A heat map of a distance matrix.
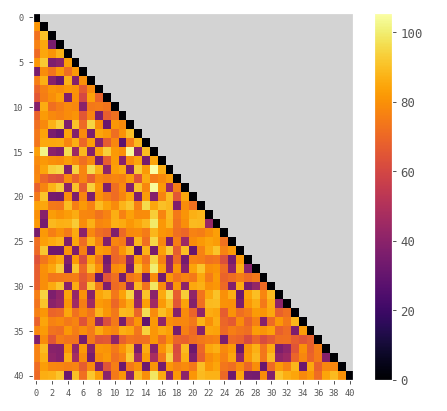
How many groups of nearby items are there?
6
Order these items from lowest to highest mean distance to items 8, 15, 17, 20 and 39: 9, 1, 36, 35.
9, 36, 35, 1
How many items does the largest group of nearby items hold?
12
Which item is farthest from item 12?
15
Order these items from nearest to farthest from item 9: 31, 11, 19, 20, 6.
19, 6, 11, 20, 31
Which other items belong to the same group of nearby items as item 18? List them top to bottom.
21, 33, 35
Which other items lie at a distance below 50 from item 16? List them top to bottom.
8, 11, 14, 29, 34, 39
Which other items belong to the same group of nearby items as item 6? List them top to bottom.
0, 10, 24, 36
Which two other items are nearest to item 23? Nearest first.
1, 22
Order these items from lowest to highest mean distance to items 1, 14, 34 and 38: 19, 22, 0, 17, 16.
16, 22, 0, 19, 17
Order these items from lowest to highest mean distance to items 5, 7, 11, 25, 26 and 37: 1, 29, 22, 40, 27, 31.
31, 29, 27, 40, 22, 1
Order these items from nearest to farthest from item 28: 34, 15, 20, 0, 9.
9, 0, 34, 20, 15
